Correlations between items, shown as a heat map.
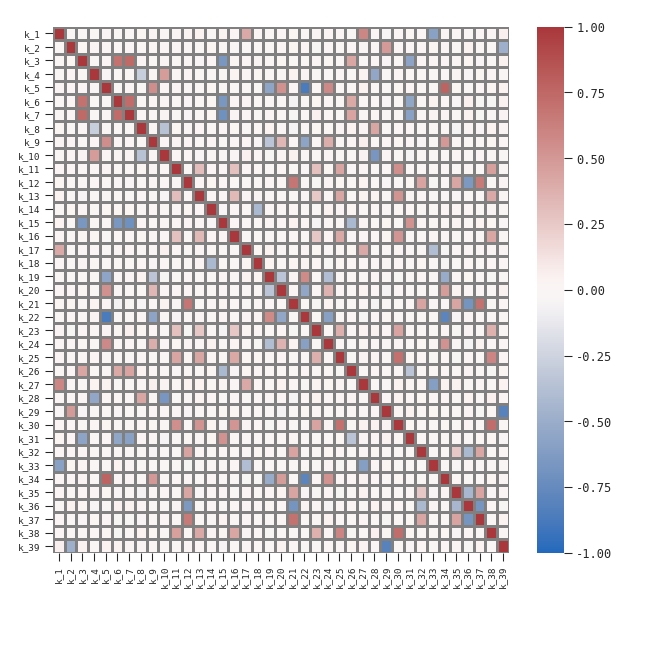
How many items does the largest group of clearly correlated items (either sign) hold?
7
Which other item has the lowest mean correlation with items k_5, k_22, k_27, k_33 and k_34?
k_19
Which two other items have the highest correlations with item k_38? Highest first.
k_30, k_25
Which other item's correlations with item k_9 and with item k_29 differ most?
k_39
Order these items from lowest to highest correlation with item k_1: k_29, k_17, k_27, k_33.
k_33, k_29, k_17, k_27
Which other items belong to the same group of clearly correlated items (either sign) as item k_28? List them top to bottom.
k_4, k_8, k_10
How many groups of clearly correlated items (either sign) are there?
8
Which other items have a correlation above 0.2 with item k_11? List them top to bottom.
k_13, k_16, k_23, k_25, k_30, k_38
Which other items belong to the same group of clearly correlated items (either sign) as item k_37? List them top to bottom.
k_12, k_21, k_32, k_35, k_36
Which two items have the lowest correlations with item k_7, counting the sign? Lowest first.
k_15, k_31
